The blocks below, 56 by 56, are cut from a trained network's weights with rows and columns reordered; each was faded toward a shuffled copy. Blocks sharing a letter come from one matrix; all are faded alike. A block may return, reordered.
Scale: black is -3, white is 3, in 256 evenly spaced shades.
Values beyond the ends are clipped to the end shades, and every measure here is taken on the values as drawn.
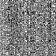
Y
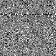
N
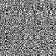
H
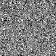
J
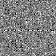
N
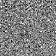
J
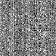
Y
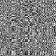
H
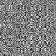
H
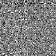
N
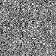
J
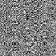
H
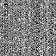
Y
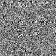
J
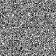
J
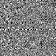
N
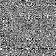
N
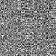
H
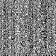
Y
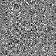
N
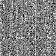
Y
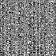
Y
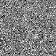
J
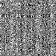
Y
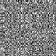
H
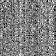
Y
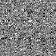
N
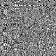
N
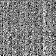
Y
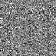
J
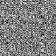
H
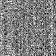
Y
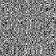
H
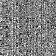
Y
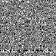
N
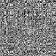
H
